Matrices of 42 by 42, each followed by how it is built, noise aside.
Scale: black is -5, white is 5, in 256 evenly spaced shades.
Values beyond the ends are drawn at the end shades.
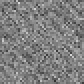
Toeplitz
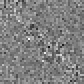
block diagonal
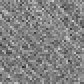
Toeplitz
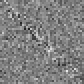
banded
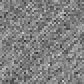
Hankel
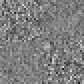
block diagonal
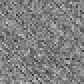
Toeplitz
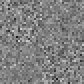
block diagonal
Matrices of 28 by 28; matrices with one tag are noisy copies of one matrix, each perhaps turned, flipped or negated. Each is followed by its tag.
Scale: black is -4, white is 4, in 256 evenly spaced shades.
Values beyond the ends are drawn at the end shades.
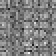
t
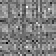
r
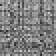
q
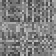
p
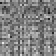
q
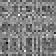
r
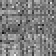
p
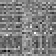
p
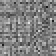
q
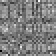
r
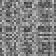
r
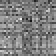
p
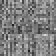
p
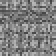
t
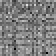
q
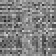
p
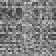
p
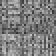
p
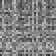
q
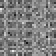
t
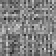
p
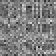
r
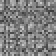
t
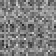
t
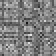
r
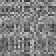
r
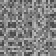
t
